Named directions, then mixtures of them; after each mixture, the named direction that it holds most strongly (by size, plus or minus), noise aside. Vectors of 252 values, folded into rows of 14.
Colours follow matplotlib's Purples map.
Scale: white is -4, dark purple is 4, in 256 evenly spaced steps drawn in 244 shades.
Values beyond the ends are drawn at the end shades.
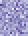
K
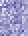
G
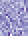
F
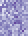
G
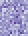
G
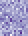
F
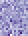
F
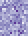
G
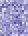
G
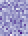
K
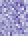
F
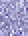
F
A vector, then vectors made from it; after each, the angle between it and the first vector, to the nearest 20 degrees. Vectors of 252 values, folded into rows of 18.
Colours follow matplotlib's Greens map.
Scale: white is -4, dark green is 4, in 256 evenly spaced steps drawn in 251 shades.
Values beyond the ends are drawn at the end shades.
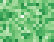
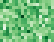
140 degrees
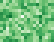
20 degrees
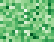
100 degrees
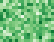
40 degrees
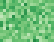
120 degrees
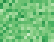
120 degrees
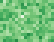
20 degrees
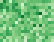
140 degrees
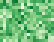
140 degrees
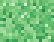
60 degrees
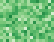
80 degrees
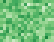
140 degrees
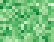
140 degrees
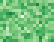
20 degrees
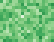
20 degrees
